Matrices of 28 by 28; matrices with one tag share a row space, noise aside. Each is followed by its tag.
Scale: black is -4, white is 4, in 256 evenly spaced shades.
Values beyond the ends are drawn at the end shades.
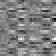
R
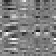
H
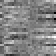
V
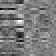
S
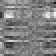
V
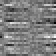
V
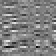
H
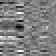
S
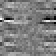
V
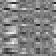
H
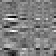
H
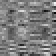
R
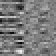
S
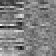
S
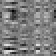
H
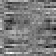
V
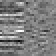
S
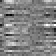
V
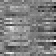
V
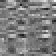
R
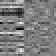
S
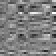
R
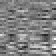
R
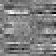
V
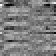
V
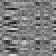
H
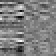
S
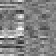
S
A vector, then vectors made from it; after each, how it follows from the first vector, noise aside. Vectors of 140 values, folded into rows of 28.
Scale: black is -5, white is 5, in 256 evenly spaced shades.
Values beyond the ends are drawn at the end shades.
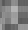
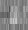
reversed, partly zeroed.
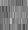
reversed, partly zeroed.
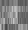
copied.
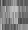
copied.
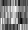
scaled up.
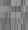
wrapped around, negated, shrunk.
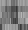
negated.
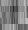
negated.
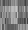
copied.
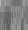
wrapped around, negated, shrunk.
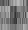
reversed, negated.
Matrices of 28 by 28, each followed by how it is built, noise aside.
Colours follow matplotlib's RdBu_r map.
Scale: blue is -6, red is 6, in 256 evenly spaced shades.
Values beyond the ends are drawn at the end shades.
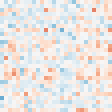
blocks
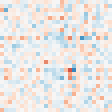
low rank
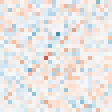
Hankel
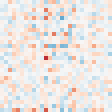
low rank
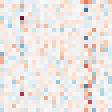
uneven columns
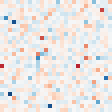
sparse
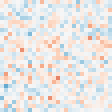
blocks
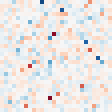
sparse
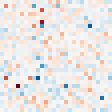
sparse
